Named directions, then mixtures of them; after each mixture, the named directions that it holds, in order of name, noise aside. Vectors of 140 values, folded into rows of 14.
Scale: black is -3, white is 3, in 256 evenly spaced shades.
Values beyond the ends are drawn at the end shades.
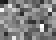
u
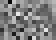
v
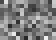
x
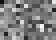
u, x.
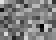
u, x.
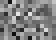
v.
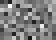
u, v.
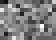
u.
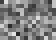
x.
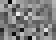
v.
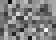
v.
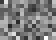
x.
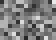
u, x.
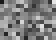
u, x.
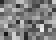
u, x.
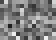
x.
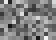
v, x.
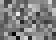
v, x.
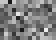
u, v.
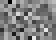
v.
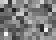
u, v.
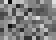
v, x.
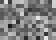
v, x.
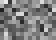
u, v.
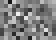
v.
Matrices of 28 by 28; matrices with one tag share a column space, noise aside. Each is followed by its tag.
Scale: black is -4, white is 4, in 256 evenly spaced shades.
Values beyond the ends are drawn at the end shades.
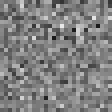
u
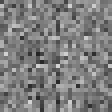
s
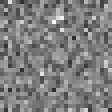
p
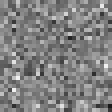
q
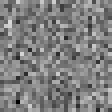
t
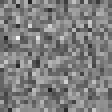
p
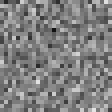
p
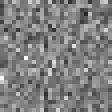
p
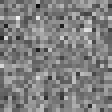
u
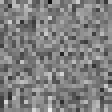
t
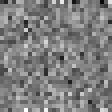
p
